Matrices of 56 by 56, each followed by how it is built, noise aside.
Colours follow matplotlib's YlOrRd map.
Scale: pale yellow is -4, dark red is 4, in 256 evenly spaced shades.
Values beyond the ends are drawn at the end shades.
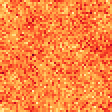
smooth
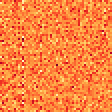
uneven columns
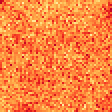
smooth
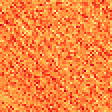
Toeplitz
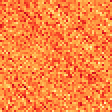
Toeplitz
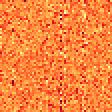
uneven columns
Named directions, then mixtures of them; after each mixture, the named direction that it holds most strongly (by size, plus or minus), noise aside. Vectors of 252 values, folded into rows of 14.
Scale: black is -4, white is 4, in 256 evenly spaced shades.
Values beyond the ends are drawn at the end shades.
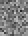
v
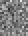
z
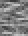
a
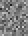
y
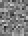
y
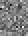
y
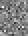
y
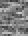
a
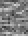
a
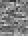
a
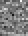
z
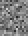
y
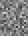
y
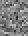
v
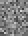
v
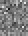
z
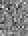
y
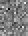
v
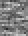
a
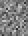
y
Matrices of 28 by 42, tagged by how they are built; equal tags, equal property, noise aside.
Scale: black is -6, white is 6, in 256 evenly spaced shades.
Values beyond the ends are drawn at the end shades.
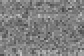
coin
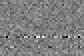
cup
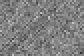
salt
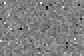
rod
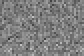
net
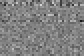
cup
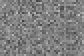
coin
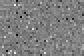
rod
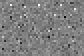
rod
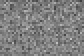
net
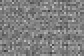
coin
